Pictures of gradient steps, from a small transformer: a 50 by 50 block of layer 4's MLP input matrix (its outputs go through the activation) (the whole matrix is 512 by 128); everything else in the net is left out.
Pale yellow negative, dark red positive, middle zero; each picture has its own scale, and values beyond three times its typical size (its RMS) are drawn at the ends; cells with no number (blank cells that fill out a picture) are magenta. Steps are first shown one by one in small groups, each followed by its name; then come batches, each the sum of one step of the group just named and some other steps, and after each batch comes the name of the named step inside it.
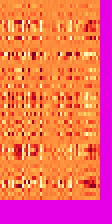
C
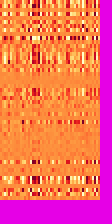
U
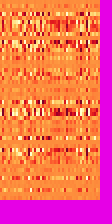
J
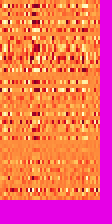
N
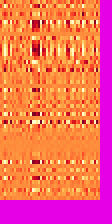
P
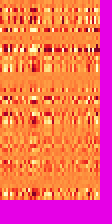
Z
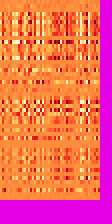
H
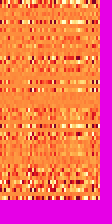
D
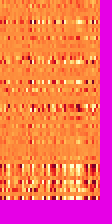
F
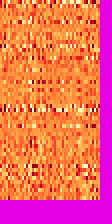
D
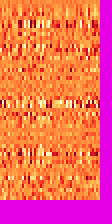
Z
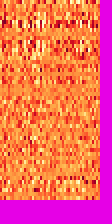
F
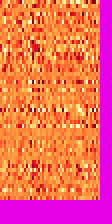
P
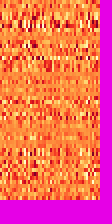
D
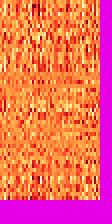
U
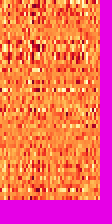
N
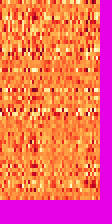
C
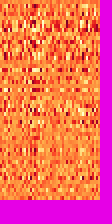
N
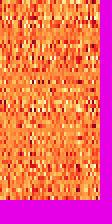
Z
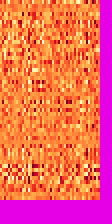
H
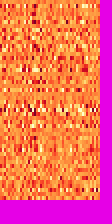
N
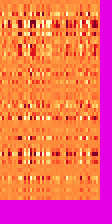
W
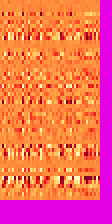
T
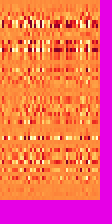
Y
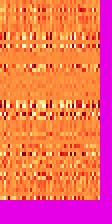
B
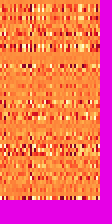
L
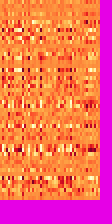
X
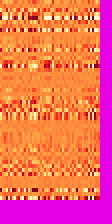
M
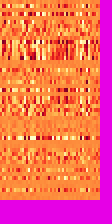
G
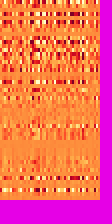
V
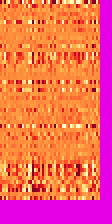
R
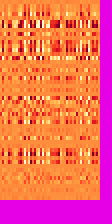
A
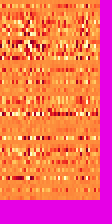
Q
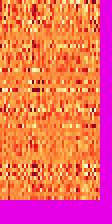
R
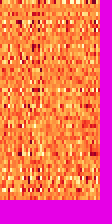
W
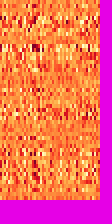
W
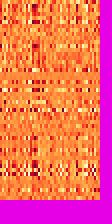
R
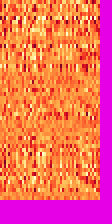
W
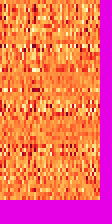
B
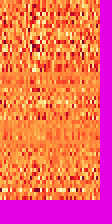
V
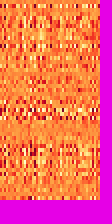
A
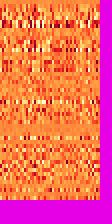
Y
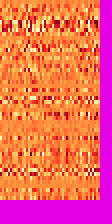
W
